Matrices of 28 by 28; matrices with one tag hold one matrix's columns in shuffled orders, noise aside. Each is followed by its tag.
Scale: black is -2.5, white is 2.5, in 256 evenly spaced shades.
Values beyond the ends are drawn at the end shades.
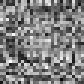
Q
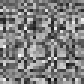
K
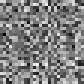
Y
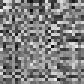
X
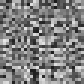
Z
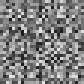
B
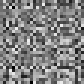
Z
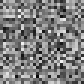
B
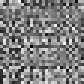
Z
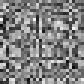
K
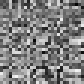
Z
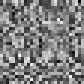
Q
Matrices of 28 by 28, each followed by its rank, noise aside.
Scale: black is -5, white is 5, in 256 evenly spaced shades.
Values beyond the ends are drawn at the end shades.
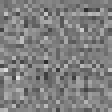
six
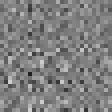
four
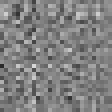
four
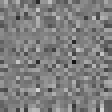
four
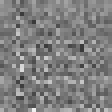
four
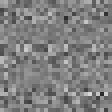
four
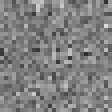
eight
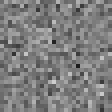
eight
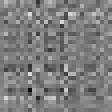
three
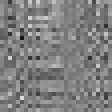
four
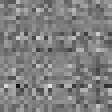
three
